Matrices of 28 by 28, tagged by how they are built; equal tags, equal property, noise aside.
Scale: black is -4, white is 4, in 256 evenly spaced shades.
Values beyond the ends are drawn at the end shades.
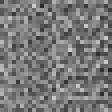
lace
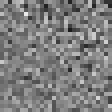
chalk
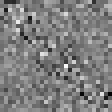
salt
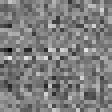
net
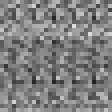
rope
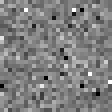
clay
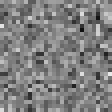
net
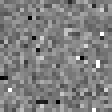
clay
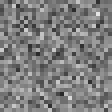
rope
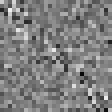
salt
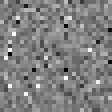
clay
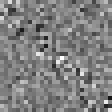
salt
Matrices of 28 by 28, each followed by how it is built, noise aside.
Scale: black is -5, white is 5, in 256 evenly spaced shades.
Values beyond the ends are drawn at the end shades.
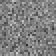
noise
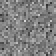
repeating rows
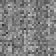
blocks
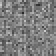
blocks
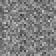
repeating rows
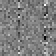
uneven columns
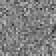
noise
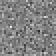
repeating rows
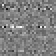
uneven rows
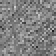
Hankel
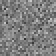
noise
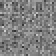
blocks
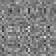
low rank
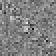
banded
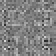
low rank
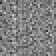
repeating rows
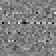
uneven rows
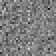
uneven columns
